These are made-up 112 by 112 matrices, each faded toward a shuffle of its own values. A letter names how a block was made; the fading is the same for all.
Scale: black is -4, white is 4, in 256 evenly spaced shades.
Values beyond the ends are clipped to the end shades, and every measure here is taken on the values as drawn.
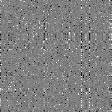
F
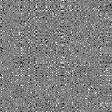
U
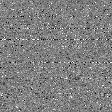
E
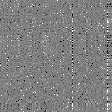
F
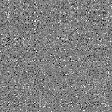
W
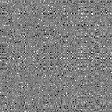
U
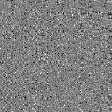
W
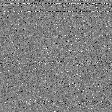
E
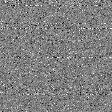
E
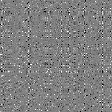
F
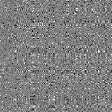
U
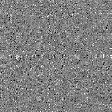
W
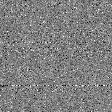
E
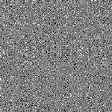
W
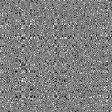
U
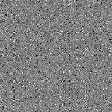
W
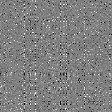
F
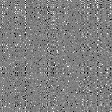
F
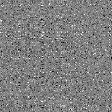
W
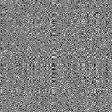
U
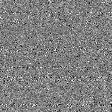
E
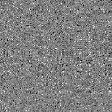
W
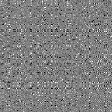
U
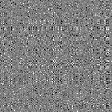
U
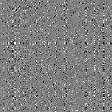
F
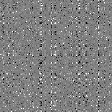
F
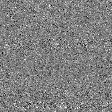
E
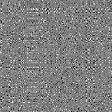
U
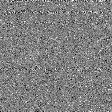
E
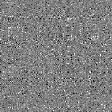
W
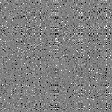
F
